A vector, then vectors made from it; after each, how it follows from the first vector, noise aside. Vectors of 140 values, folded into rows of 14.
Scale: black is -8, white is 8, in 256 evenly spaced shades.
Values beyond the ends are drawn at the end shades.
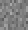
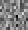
reversed, negated, scaled up.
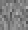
sign-scrambled.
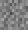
negated.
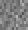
reversed.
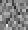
wrapped around, negated, scaled up.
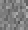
wrapped around.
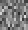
wrapped around, negated, scaled up.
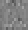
wrapped around, negated, partly zeroed.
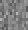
negated.
